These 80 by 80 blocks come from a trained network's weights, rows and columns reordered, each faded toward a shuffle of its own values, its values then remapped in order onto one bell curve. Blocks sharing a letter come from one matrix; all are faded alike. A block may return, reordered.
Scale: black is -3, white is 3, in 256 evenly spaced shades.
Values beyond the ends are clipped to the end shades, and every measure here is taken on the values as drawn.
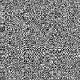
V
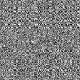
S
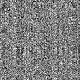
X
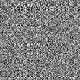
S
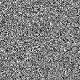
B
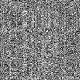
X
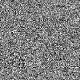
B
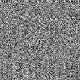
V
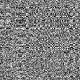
S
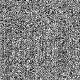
X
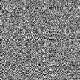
V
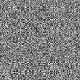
S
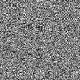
B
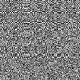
S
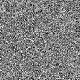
B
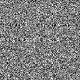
B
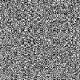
V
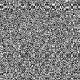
S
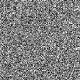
B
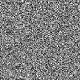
B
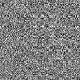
V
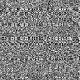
S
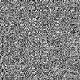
V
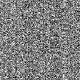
X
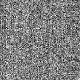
X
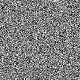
B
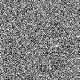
B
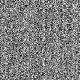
X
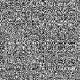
V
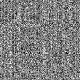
X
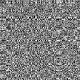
S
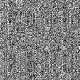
X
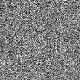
B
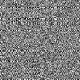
S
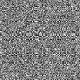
S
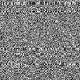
S
